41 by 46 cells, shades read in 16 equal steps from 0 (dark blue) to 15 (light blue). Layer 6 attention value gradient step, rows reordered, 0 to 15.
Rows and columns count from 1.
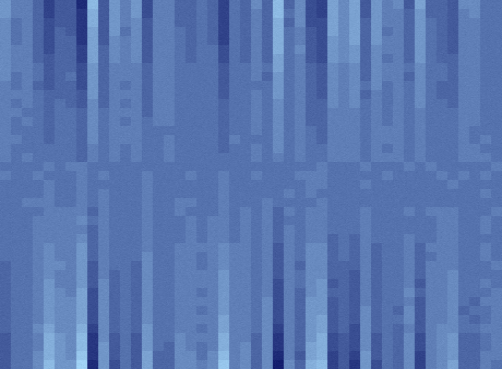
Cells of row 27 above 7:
19
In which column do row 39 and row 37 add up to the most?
8
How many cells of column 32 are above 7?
18
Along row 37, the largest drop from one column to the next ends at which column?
9
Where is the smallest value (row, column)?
41, 26
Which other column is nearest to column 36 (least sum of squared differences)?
12
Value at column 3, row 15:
7
